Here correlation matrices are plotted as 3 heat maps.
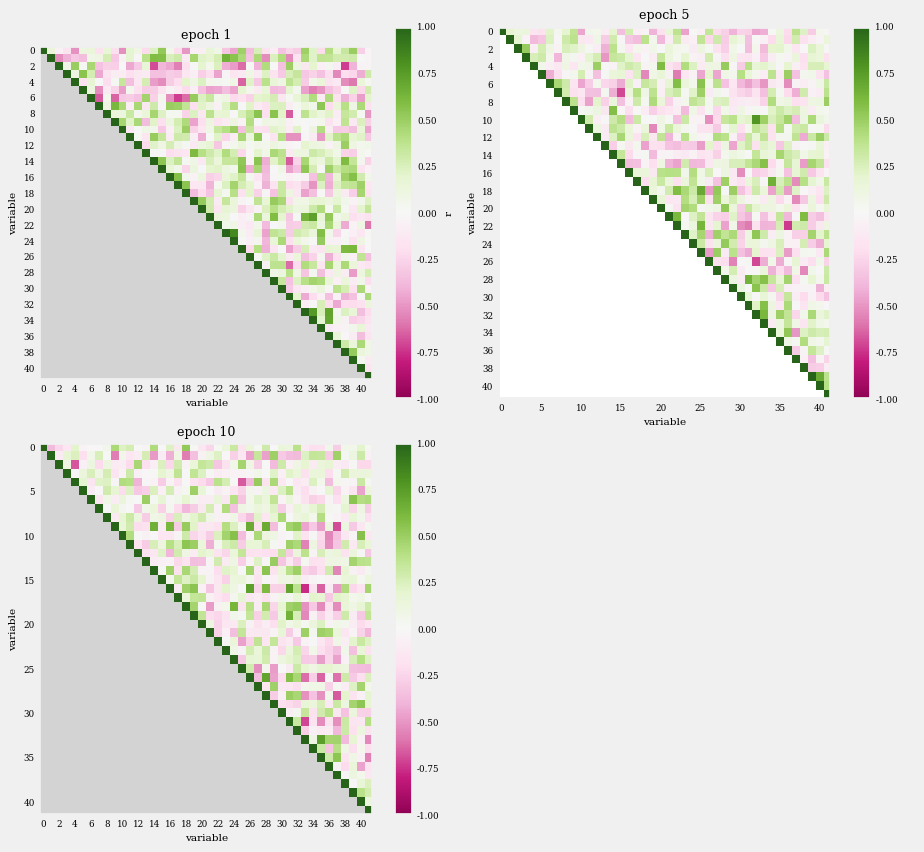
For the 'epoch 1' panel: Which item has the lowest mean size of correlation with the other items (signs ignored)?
12
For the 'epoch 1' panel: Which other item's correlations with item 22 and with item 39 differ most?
38
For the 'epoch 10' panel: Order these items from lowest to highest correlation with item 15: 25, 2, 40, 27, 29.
27, 29, 40, 25, 2
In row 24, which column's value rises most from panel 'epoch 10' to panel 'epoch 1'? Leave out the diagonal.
35
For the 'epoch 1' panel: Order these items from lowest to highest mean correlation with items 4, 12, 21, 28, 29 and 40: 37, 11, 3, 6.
3, 11, 6, 37
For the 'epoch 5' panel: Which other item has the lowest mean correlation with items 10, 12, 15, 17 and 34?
22
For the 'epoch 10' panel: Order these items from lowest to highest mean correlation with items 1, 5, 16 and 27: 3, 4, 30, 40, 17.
30, 17, 40, 3, 4
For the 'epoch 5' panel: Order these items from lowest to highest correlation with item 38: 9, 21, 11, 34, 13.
13, 9, 34, 11, 21
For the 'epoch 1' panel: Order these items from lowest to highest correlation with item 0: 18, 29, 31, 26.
18, 26, 31, 29
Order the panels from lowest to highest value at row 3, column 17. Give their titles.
epoch 1, epoch 5, epoch 10
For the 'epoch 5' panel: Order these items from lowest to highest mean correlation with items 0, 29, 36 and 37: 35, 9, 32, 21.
21, 32, 35, 9
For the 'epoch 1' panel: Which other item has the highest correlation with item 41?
31
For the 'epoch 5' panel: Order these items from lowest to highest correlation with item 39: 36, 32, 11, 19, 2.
11, 19, 2, 36, 32
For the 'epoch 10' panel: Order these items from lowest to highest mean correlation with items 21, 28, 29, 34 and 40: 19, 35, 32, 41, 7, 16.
19, 16, 41, 32, 35, 7
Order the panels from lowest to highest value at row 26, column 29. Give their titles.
epoch 5, epoch 10, epoch 1
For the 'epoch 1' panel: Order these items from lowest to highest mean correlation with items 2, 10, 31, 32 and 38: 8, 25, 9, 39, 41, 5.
25, 39, 8, 5, 41, 9
